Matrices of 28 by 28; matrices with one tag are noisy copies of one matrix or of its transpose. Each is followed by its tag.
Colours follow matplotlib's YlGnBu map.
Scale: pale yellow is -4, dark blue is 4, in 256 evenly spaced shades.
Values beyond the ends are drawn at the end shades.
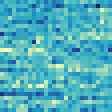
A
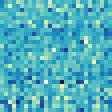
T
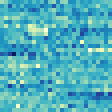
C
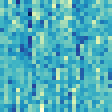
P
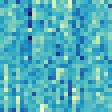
P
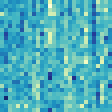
A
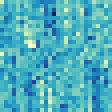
C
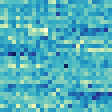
C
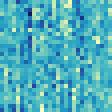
P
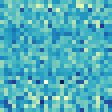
T
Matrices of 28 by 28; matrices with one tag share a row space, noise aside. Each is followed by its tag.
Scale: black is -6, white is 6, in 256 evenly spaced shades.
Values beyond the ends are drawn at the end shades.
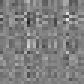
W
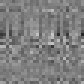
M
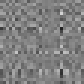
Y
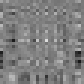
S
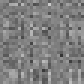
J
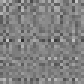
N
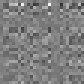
J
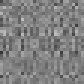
N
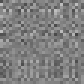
N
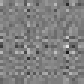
W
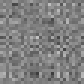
M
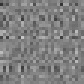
N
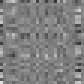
S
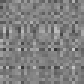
N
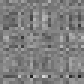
J
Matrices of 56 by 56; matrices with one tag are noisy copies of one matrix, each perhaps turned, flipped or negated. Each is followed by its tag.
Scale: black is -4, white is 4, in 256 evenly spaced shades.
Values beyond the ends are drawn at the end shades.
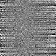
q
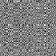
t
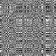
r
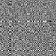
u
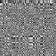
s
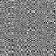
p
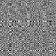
u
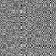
u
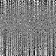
q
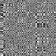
s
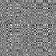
t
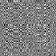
t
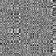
s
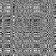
r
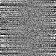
q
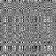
r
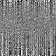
q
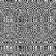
r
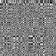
s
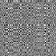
t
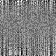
q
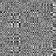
s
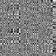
s
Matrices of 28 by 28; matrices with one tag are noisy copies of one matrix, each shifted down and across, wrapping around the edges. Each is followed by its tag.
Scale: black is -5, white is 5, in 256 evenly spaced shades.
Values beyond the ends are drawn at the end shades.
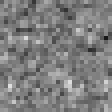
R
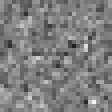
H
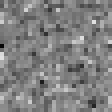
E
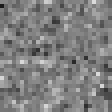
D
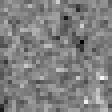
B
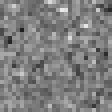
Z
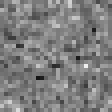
R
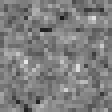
R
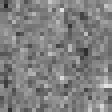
B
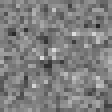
D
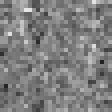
B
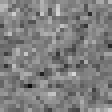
R
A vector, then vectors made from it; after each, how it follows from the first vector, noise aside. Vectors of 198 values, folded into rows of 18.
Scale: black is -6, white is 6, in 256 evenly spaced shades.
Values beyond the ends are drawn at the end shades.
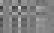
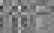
copied.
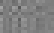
negated, shrunk.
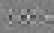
wrapped around, partly zeroed.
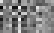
scaled up.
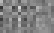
copied.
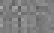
negated, shrunk.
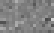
wrapped around, partly zeroed.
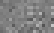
reversed, negated, partly zeroed.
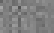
negated, shrunk.
